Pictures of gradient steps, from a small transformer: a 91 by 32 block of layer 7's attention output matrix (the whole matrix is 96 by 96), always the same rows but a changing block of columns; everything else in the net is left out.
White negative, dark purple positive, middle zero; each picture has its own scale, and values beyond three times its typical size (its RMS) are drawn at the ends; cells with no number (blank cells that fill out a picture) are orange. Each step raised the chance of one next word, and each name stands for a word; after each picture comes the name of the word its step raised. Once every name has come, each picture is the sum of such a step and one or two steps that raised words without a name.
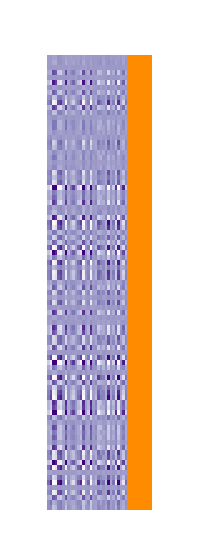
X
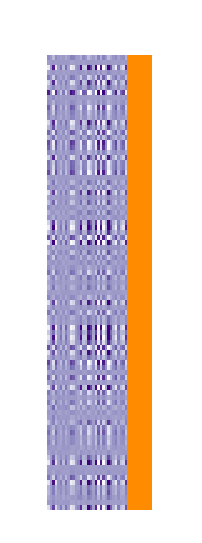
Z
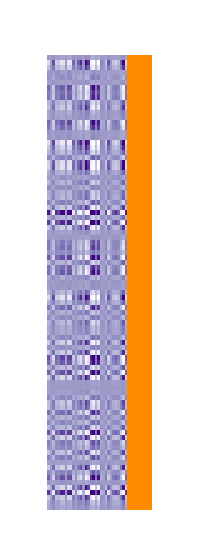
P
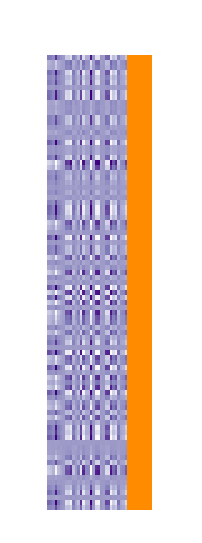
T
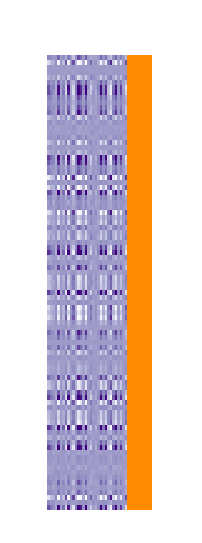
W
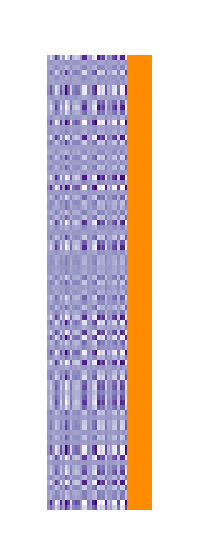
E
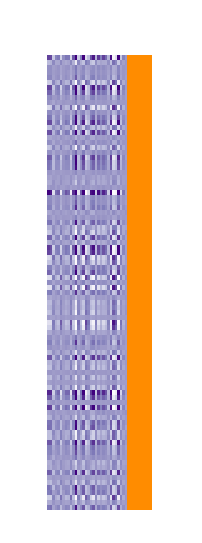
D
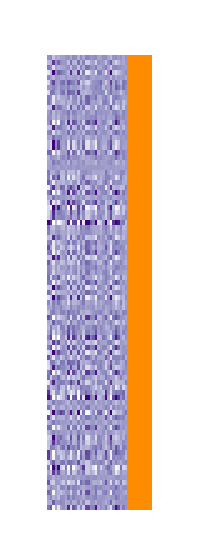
X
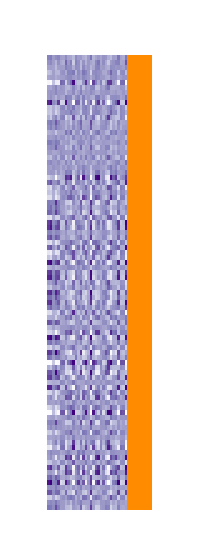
X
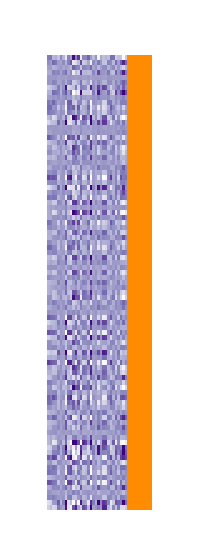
E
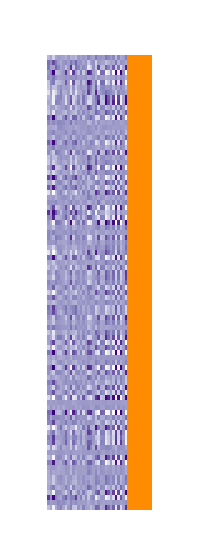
W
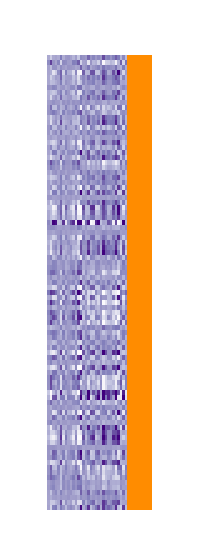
T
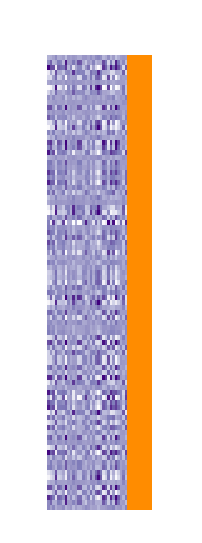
P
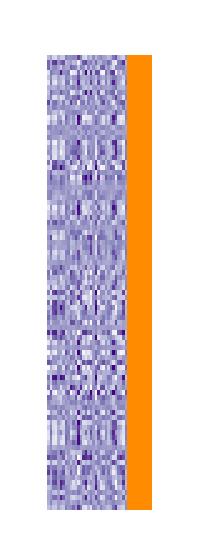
T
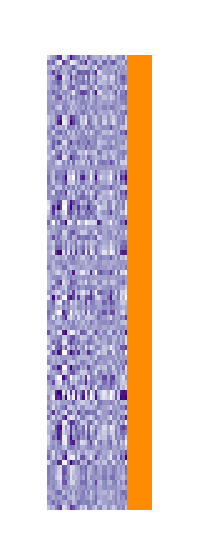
T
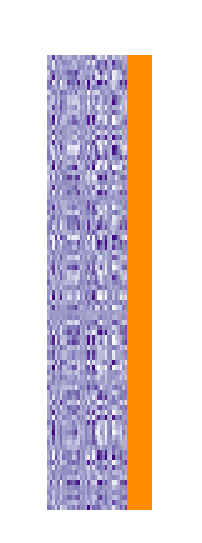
Z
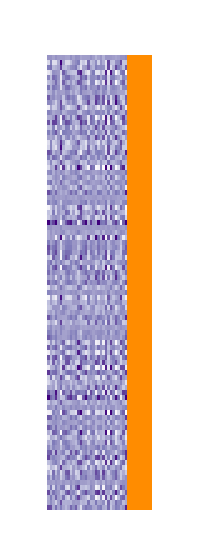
P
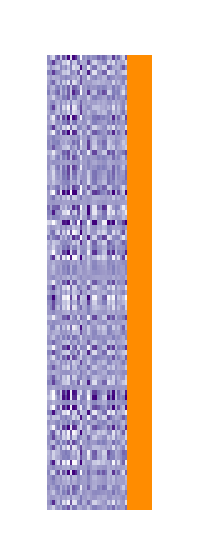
D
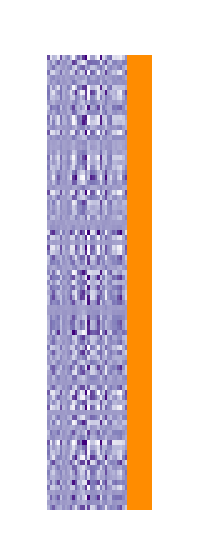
D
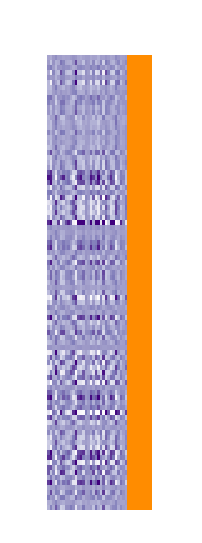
X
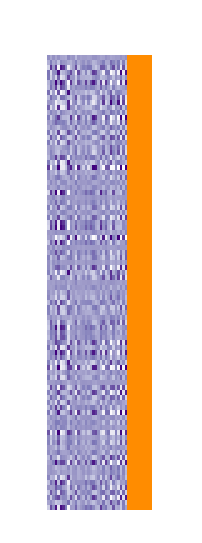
Z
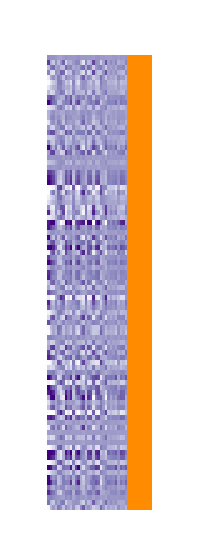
X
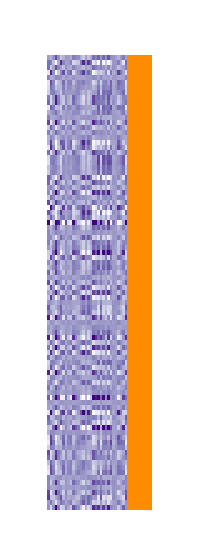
W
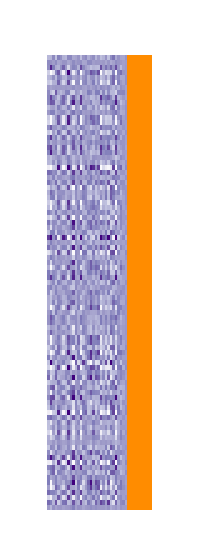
X
